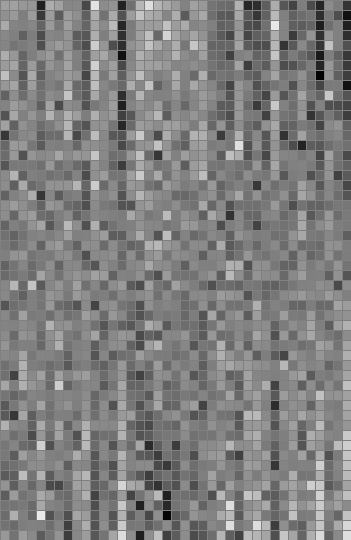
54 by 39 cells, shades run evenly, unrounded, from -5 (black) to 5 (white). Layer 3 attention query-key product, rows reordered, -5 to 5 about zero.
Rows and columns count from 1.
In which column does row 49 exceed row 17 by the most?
14
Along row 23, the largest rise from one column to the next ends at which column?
11
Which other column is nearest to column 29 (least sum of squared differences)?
10
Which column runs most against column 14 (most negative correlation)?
31
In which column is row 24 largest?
19
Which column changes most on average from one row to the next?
18
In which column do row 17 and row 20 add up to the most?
16
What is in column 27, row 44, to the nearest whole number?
-1
